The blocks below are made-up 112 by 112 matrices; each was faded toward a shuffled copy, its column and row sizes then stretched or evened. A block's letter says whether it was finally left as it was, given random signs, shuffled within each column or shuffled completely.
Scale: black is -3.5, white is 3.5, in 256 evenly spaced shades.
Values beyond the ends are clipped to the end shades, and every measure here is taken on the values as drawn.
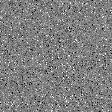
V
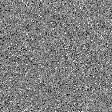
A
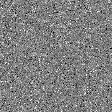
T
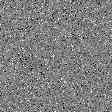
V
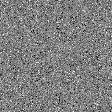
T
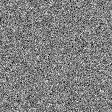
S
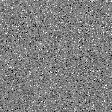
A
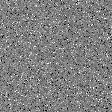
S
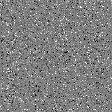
A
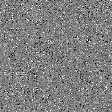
A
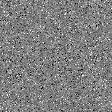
A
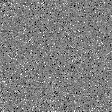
V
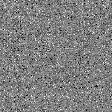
A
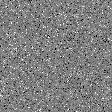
S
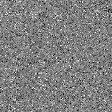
A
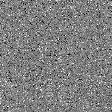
A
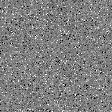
A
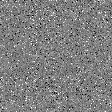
A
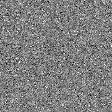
V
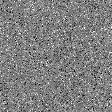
T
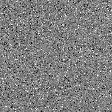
V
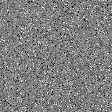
T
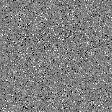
V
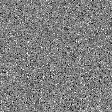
V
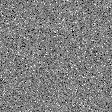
S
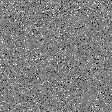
V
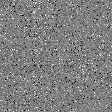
A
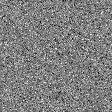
S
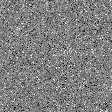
S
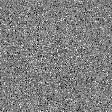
A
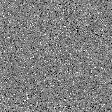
T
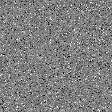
A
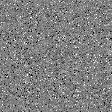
A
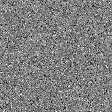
T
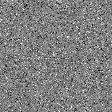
T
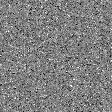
S
